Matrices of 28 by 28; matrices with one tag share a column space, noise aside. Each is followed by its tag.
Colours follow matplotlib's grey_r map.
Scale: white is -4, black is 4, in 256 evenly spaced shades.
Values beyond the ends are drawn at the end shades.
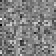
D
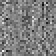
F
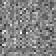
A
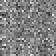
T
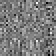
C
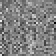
D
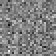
D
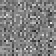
T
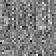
F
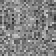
F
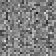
A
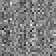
A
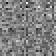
C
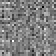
C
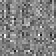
F
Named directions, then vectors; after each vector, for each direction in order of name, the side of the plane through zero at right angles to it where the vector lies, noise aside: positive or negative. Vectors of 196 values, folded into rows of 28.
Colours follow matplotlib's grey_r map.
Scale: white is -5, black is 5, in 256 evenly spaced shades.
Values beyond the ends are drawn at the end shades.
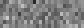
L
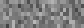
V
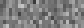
positive, negative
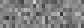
negative, negative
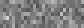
positive, positive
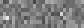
positive, positive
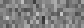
positive, positive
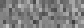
positive, negative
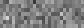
positive, positive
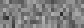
negative, negative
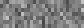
positive, positive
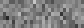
negative, negative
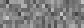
positive, positive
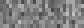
positive, negative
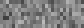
negative, negative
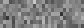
negative, negative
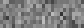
negative, negative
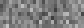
positive, negative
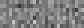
negative, positive
